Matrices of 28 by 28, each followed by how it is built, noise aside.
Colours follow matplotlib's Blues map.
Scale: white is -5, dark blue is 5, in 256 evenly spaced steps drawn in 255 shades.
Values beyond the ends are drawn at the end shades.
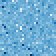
sparse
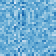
low rank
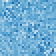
block diagonal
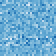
uneven rows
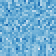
low rank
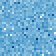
sparse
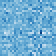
low rank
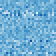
uneven rows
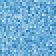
noise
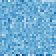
uneven rows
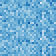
repeating rows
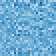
low rank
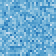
noise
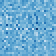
low rank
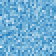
noise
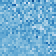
upper triangular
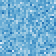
noise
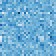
low rank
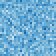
noise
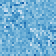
block diagonal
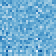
low rank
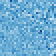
upper triangular
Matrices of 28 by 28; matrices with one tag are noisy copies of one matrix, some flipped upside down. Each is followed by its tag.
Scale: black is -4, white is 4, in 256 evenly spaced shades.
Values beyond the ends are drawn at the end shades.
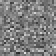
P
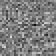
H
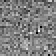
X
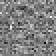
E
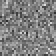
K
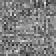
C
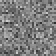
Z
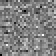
X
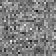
C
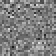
P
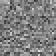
P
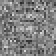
C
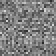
H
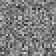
H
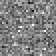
E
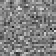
P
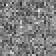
C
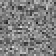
E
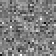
E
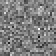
P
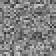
P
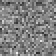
Z
